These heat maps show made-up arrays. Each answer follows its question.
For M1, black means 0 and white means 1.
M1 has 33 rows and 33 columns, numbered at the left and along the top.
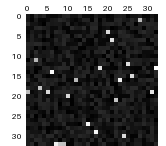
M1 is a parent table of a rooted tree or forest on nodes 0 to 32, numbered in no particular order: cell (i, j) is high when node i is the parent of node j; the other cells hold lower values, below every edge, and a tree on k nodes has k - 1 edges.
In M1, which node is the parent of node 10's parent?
4
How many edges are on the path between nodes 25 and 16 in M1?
2
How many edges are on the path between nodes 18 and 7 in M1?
3
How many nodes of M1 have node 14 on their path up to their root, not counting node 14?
3
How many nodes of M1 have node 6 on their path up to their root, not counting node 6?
2
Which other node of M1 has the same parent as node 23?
12
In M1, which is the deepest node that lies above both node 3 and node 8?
13
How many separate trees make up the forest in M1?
10
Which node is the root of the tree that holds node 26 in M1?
27
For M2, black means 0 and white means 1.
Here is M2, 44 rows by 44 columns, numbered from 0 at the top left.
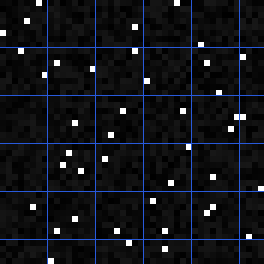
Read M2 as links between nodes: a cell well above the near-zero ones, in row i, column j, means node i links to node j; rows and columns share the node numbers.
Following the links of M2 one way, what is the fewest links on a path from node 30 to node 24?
3
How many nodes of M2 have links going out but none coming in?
1
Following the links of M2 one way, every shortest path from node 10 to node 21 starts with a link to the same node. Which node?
node 9
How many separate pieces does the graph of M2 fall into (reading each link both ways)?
11
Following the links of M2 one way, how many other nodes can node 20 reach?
7
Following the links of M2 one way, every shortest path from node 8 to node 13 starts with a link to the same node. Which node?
node 22
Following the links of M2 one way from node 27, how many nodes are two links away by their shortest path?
2
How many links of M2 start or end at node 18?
3
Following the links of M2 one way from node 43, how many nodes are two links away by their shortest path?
2
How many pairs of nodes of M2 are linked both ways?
1
